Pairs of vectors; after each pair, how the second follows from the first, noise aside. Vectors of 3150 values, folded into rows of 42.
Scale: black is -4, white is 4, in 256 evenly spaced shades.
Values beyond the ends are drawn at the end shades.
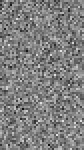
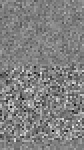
reversed, negated, partly zeroed.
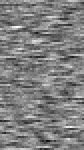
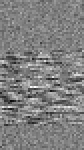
wrapped around, partly zeroed.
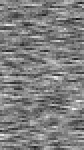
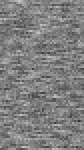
wrapped around, shrunk.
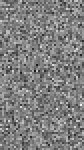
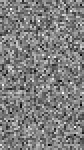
sign-scrambled.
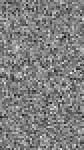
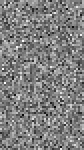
sign-scrambled.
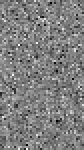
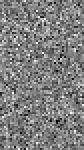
copied.
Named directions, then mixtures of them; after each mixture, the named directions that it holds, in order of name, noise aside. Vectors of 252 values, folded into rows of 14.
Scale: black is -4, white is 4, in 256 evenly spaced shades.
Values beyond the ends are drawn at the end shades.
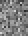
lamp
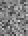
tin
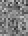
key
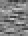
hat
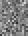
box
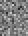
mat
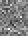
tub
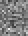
hat, mat, tub.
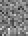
mat, tub.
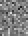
mat.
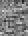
hat, key, lamp.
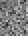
tin.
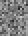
key, mat, tub.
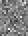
box, tub.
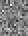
key, lamp, tub.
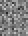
mat.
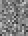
box.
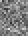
key, tub.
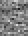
hat, mat.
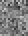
key.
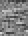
hat, lamp.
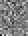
box, mat.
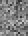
lamp, tin, tub.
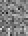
box, mat, tub.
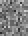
lamp.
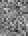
key, tub.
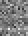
mat, tin, tub.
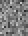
lamp.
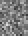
tin.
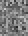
key.
